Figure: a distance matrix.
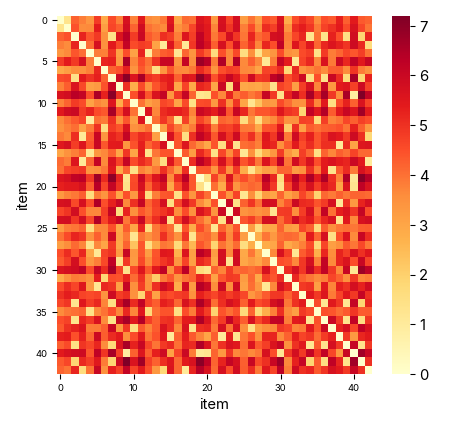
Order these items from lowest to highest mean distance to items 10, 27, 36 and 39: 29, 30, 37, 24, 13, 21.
21, 13, 37, 29, 24, 30
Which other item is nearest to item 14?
3
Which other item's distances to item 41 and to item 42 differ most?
17
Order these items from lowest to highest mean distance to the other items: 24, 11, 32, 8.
8, 32, 24, 11
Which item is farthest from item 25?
11
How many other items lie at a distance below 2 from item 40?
4
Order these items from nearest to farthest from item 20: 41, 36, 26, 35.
26, 35, 36, 41
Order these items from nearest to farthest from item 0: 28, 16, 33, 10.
16, 10, 28, 33
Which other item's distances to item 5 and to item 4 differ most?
12
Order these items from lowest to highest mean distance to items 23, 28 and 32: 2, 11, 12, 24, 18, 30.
18, 12, 11, 2, 30, 24
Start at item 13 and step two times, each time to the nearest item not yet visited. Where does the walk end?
31
